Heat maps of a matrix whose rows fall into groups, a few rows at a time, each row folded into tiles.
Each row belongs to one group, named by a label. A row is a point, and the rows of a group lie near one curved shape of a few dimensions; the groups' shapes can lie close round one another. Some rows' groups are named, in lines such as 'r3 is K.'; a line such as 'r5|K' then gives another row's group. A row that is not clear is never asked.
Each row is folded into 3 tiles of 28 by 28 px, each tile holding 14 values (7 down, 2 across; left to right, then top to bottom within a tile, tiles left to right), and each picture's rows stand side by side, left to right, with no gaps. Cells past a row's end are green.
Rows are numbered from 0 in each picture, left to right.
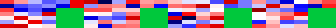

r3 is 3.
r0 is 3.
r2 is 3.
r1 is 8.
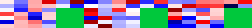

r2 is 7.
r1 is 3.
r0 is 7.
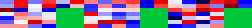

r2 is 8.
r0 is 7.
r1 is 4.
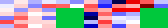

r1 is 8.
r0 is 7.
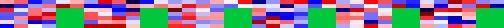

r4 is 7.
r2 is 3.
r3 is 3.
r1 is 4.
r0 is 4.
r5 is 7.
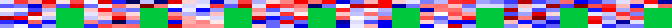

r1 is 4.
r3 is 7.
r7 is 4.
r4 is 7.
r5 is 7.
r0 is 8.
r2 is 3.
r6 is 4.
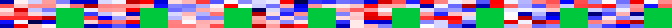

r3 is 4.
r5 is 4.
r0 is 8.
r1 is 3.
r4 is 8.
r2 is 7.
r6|3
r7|3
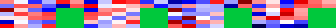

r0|3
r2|3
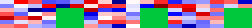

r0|4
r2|4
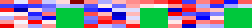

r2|4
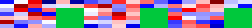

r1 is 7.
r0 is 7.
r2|7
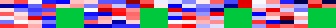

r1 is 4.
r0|4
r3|4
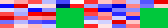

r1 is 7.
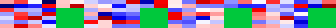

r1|3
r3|4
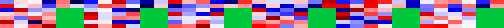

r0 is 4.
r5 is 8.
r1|8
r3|3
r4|7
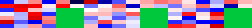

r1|8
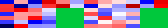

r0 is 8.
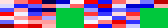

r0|4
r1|8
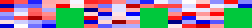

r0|4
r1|3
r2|3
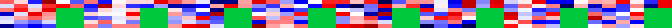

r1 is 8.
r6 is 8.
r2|4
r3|3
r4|4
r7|8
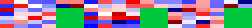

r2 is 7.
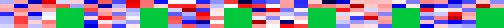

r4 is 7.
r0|8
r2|4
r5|4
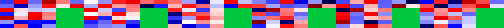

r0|8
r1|7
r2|3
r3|7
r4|7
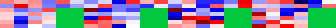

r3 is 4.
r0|7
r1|3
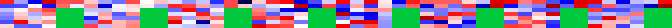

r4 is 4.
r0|8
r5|8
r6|4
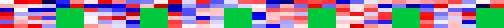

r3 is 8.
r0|4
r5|8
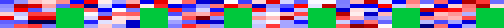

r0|8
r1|4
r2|4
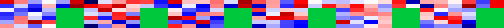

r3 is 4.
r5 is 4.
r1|7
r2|8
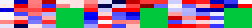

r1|8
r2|4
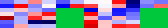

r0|8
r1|4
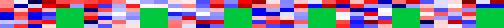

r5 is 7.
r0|8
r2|3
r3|3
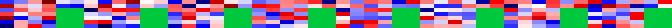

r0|7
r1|4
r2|8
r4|4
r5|3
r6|4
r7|8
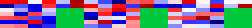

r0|8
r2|4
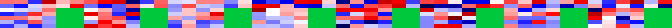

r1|4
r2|8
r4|8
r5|4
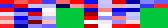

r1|4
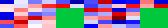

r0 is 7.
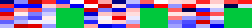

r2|7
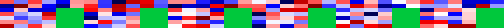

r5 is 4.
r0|8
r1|8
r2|4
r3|8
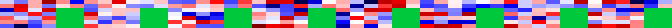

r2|3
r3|4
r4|8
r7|4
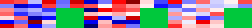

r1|7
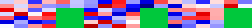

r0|3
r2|4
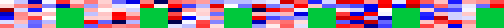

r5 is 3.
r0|3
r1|4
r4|8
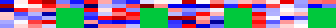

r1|4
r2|8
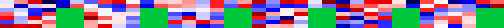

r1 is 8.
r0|4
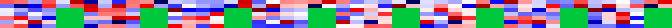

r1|8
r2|3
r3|7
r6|3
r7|7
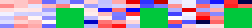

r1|7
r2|4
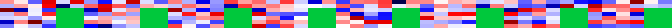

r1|4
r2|3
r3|4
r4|3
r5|8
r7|3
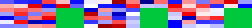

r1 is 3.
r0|8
